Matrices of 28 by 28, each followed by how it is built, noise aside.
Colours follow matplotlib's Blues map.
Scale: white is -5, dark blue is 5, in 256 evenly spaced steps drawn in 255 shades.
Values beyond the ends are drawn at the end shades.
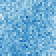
smooth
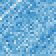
Hankel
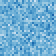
noise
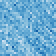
Toeplitz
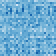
blocks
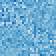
block diagonal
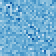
banded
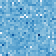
sparse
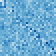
banded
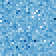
sparse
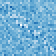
banded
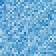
Hankel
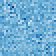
banded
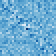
banded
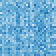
blocks
